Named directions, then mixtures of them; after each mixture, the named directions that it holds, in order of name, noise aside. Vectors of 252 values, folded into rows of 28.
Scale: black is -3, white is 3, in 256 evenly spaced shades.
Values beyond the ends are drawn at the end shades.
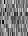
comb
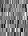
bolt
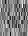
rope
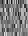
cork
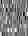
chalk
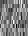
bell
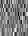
chalk, cork.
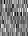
bell, chalk, comb.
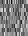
bolt, cork.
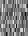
bell, bolt, cork.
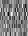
cork, rope.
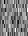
bolt, comb.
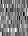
chalk.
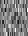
bolt, comb.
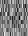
comb, cork, rope.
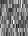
bell.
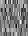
cork, rope.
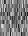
bolt, comb, rope.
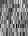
bell.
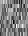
bell.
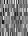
comb, cork.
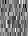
bolt, rope.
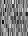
comb.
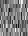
bell, bolt, rope.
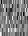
bell, chalk.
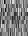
comb, rope.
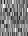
chalk, comb.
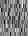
bolt, rope.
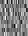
cork.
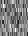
bolt, chalk, comb.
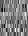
bolt.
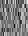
cork.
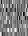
chalk.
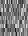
bolt, cork, rope.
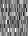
bolt, chalk, rope.
